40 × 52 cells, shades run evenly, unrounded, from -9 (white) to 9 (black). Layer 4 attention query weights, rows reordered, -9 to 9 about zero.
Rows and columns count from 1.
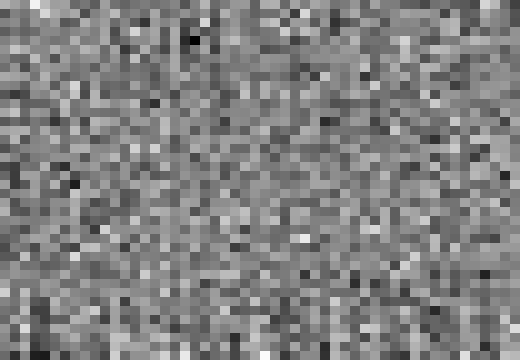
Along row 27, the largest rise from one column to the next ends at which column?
32
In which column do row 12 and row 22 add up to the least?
44
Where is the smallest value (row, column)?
40, 27
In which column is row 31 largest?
49
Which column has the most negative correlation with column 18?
22
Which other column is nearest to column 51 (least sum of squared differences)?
26
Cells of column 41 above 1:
14
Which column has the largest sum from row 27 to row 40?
4
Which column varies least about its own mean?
35
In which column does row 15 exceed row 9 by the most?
33
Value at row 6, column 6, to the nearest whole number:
-3
